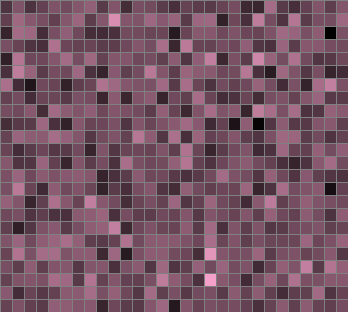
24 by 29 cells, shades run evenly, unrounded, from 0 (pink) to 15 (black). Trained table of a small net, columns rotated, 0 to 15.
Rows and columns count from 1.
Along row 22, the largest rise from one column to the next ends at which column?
19
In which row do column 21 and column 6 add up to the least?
6
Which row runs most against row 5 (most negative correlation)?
12
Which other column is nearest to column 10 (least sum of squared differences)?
13
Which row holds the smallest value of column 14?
22
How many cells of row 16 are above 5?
26
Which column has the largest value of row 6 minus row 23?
8
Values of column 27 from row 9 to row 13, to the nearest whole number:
10 7 8 6 7
